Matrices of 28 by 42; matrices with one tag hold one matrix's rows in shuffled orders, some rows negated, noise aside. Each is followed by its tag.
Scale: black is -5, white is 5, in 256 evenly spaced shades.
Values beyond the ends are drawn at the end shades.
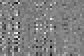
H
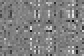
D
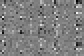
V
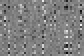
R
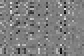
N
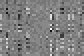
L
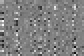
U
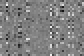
L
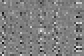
V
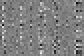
V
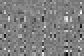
R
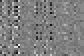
H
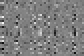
U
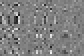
H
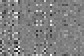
H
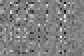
N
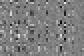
N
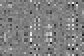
D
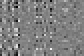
H
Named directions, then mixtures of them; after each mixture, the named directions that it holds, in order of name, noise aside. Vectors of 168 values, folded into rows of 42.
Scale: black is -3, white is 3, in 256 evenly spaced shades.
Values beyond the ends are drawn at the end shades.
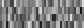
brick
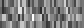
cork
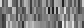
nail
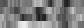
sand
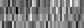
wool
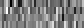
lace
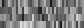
cork, nail, sand.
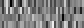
cork, lace.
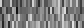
nail, wool.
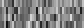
brick, wool.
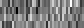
wool.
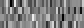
brick, cork, lace.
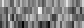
brick, sand.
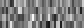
brick, cork.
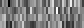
nail, wool.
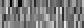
lace.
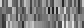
nail.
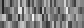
cork.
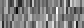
lace, wool.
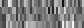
nail.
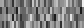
brick, nail, wool.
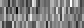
wool.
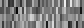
cork, lace, wool.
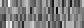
nail, wool.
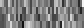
brick, nail.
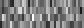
brick, cork.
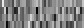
brick, wool.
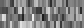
brick, cork, sand.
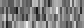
brick, sand, wool.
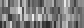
cork, sand.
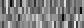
cork, lace.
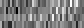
wool.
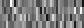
brick, lace.
